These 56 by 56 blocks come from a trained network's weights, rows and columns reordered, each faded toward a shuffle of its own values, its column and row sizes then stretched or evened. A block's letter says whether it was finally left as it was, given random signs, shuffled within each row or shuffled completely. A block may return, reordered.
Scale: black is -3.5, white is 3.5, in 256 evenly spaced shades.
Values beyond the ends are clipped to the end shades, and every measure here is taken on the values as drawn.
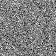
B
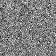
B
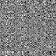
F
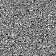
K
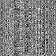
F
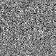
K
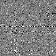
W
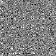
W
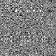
F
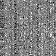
F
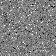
B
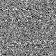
K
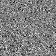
K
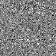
W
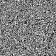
K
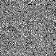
W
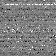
K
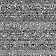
K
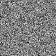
K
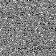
K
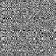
F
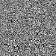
W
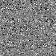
K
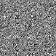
W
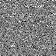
K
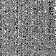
F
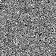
B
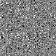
W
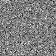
K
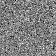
B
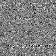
K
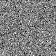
B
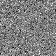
B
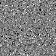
K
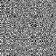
F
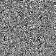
W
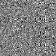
F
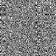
F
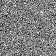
B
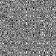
F
